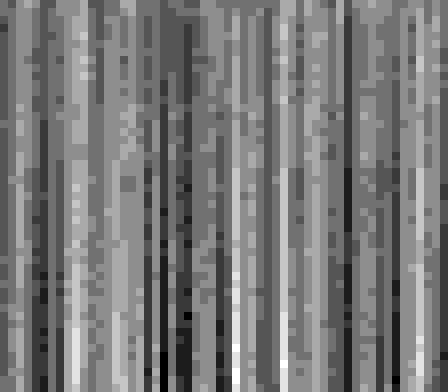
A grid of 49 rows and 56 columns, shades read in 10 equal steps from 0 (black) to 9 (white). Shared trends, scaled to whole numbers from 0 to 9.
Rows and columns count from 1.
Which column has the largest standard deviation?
28
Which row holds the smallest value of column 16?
8
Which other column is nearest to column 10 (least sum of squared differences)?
53
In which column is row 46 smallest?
21
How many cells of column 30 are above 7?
13
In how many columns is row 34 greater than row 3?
17
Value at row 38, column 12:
5
